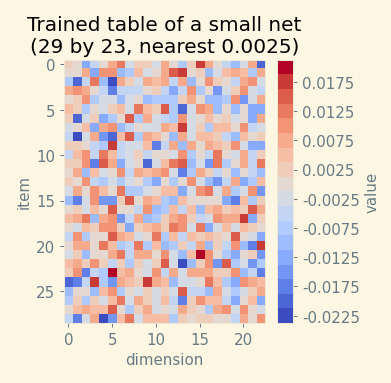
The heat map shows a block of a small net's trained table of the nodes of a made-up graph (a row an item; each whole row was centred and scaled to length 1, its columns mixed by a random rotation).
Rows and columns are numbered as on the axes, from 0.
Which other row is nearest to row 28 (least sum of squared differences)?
8
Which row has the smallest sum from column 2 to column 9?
3
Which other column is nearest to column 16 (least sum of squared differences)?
6
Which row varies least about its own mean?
27
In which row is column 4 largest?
11
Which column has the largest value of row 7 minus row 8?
5
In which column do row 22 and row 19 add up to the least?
13
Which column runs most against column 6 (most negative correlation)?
2
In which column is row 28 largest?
7
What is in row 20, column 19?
0.01
